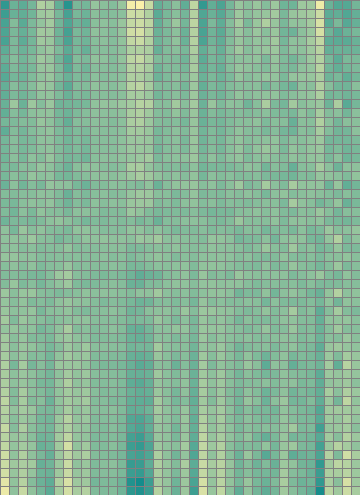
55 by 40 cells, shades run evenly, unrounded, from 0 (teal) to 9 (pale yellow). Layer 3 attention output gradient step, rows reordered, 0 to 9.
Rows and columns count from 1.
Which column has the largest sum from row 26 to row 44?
1
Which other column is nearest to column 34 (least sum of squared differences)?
14
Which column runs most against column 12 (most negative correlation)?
7
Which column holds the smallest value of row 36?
36
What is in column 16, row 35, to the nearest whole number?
4
